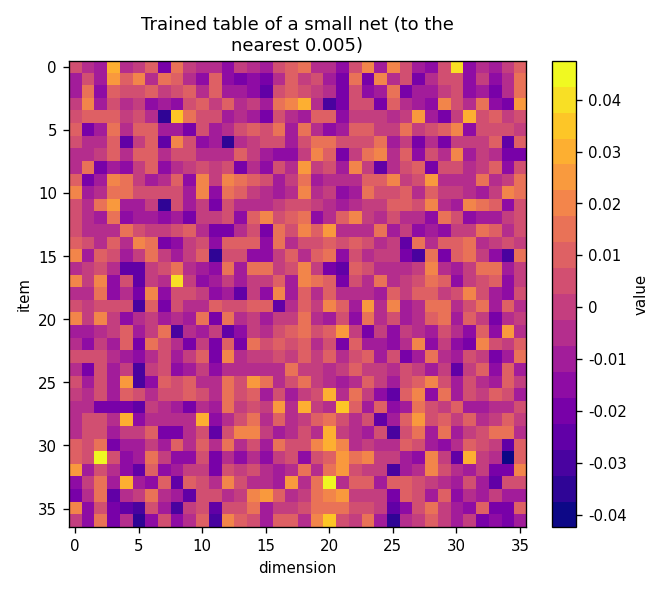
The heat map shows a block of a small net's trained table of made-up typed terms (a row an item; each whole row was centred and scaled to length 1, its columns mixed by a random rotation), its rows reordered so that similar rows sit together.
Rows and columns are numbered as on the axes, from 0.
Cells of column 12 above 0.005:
14
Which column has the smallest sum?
11
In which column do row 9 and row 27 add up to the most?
18
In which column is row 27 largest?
21
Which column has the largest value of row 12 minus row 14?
15
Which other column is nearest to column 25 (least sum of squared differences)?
3
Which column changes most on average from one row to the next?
4
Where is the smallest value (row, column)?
31, 34
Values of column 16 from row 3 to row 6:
0.015 0.005 0.015 0.005
